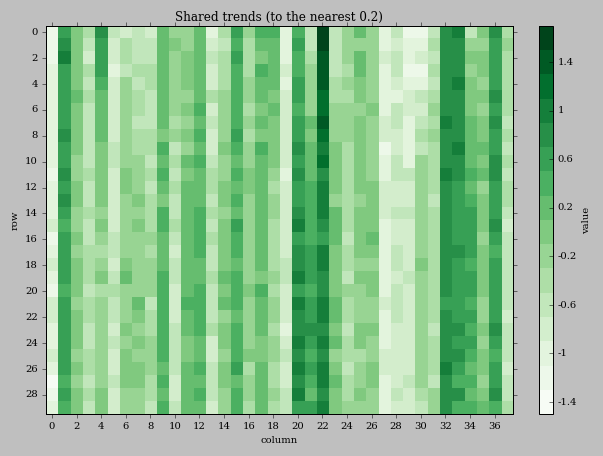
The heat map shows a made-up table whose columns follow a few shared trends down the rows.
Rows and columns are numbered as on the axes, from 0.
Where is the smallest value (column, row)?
0, 27
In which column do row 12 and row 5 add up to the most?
22
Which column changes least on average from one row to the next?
32
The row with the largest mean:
19
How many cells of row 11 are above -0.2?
19
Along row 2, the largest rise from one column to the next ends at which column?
1
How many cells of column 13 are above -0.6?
7
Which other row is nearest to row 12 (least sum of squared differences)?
13
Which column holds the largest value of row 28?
20
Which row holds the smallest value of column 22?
16
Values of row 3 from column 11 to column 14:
0 0.2 -0.8 -0.4
